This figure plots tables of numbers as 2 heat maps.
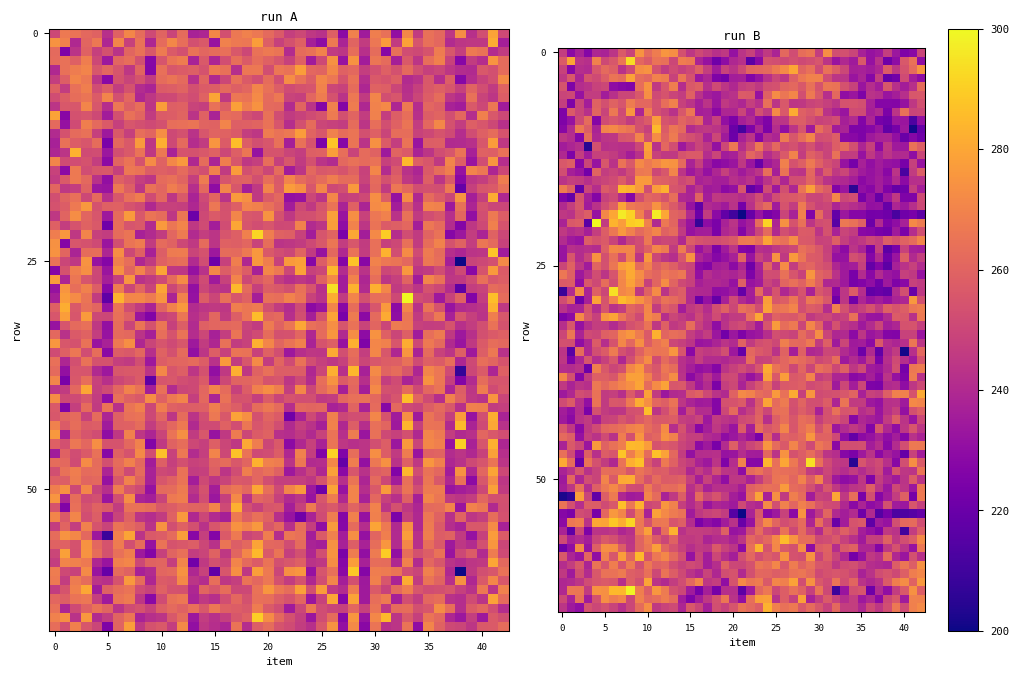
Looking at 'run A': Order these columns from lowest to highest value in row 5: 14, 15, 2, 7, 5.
5, 15, 7, 14, 2
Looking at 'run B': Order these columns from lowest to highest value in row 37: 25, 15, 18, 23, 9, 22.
18, 15, 22, 23, 25, 9
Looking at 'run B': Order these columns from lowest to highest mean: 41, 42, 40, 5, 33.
40, 33, 41, 42, 5
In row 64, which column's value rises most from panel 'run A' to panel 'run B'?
24
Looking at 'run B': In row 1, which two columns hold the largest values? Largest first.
8, 1
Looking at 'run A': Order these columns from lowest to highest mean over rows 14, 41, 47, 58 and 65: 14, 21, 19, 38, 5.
5, 38, 14, 21, 19
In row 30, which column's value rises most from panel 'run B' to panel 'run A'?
1
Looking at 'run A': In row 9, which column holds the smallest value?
1
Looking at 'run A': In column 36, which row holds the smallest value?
29
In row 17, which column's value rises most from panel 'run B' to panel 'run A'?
37
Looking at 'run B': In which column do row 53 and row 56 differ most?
7
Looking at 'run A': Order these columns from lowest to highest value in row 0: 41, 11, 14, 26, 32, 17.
32, 14, 11, 26, 17, 41
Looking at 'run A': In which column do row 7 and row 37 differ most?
15
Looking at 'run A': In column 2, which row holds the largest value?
13
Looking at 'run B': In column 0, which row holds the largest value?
48
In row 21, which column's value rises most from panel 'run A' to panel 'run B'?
5
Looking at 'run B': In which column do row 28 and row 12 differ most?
6
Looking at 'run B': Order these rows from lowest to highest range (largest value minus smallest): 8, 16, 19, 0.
0, 8, 16, 19
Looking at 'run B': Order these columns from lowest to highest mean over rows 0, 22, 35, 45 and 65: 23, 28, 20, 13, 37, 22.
37, 20, 23, 22, 28, 13
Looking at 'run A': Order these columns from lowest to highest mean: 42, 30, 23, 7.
42, 23, 7, 30
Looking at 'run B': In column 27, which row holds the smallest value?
54
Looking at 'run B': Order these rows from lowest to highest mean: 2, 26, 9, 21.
9, 21, 26, 2
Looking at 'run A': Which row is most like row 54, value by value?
8
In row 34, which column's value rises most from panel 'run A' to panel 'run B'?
29
